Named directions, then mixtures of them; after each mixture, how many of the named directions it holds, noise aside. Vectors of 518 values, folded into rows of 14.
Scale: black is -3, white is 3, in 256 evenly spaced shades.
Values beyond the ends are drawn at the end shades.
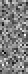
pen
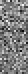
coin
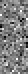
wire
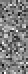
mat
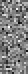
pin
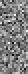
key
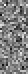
four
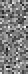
four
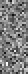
two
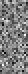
one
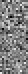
two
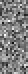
two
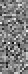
two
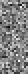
four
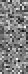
four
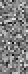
one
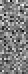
one
